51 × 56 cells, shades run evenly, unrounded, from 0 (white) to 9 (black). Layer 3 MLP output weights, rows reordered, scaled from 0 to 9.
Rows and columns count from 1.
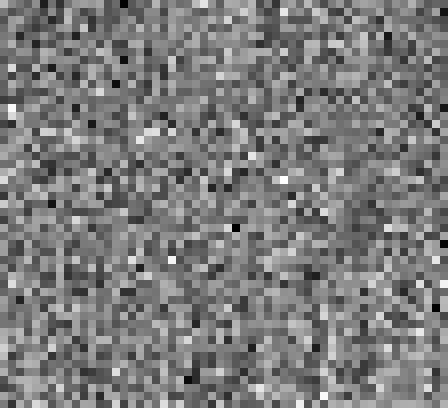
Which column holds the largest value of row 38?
3
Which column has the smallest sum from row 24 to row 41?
8
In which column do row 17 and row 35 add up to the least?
19
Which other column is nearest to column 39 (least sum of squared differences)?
24
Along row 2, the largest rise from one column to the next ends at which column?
56
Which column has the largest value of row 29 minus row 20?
30
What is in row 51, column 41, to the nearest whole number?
6
